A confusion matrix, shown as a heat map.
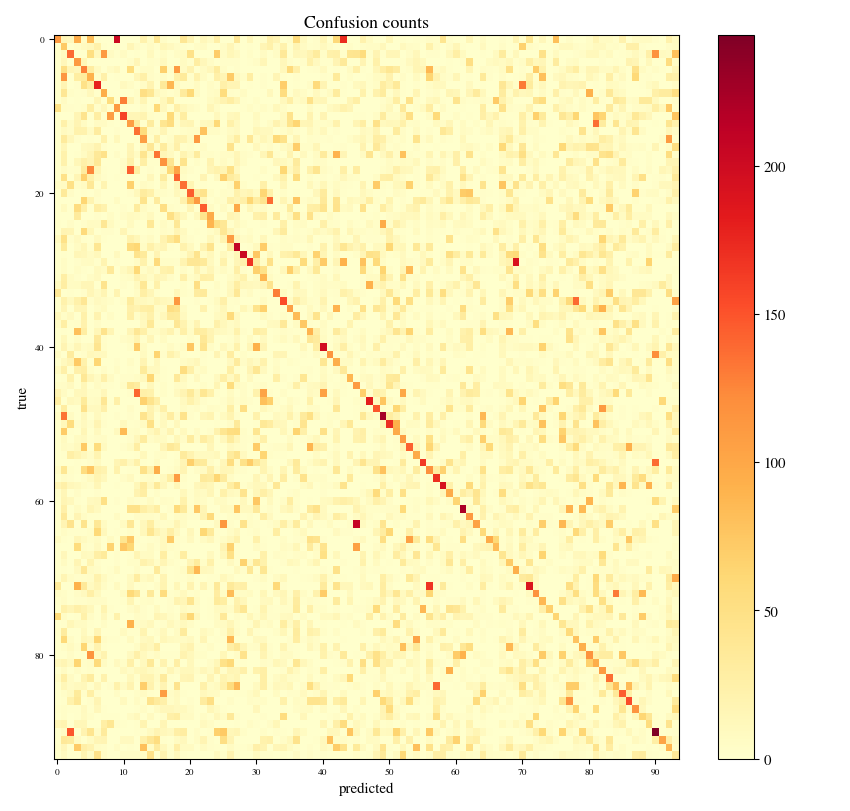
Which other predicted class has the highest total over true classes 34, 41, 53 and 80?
78
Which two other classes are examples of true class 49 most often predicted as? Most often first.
1, 64
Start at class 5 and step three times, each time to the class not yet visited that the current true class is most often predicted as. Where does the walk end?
93
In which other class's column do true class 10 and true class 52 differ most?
8
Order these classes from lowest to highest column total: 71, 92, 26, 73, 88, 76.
88, 71, 76, 92, 73, 26
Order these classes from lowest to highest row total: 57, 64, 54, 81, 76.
76, 54, 64, 57, 81
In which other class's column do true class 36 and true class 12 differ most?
22
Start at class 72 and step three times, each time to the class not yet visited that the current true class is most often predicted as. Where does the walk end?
18
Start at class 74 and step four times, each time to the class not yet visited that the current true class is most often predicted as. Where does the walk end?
7
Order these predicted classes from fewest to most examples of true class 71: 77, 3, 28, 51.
51, 28, 77, 3
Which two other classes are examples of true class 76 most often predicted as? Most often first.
11, 51
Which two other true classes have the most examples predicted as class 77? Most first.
86, 61
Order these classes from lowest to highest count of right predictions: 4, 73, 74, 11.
74, 73, 11, 4
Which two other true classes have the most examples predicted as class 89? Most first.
58, 29
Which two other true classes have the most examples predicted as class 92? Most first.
13, 9
